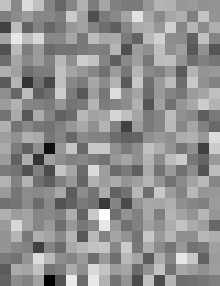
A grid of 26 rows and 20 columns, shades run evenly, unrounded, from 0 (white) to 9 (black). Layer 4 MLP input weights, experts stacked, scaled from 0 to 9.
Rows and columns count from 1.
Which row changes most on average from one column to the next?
26
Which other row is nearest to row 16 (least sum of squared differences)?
14
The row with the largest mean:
19
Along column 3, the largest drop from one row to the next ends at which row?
9
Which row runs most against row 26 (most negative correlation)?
18
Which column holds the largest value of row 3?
1
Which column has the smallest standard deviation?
16
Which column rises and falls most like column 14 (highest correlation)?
7
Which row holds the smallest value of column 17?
24
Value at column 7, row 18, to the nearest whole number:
6
